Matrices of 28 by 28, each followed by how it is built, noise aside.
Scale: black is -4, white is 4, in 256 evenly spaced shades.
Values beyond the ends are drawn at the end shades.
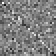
diagonal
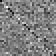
diagonal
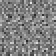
repeating columns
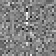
uneven columns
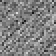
Hankel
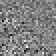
lower triangular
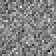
Hankel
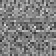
repeating columns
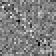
banded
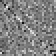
diagonal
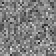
noise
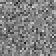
noise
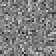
noise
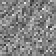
Hankel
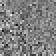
lower triangular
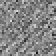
Hankel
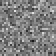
noise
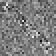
banded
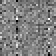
uneven columns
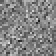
Hankel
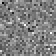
diagonal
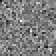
diagonal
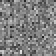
blocks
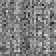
blocks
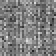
blocks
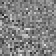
lower triangular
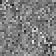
banded
